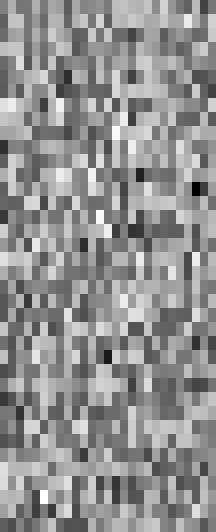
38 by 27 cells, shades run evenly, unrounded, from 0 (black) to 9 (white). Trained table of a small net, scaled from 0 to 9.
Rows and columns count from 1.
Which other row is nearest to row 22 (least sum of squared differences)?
5
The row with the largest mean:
2
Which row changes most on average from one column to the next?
36
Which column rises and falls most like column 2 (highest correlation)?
8
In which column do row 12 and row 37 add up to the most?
25
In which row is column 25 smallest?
14
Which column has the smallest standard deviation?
20
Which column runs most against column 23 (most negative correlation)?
1
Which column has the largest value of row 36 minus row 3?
6
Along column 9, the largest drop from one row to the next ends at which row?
38
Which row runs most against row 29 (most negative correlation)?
19
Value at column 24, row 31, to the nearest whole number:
7
